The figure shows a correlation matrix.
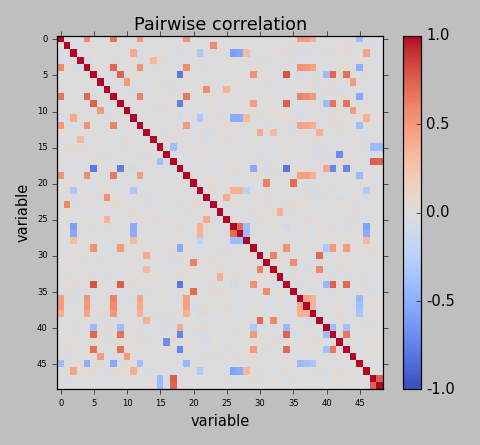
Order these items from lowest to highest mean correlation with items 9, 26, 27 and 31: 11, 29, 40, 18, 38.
11, 18, 40, 38, 29
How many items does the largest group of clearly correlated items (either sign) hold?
9
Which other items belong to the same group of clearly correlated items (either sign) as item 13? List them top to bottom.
30, 32, 39
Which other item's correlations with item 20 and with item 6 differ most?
35
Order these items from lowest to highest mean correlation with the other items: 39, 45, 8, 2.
45, 2, 39, 8
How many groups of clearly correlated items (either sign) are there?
12
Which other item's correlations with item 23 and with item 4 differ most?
8
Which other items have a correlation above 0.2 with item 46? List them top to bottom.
2, 11, 28
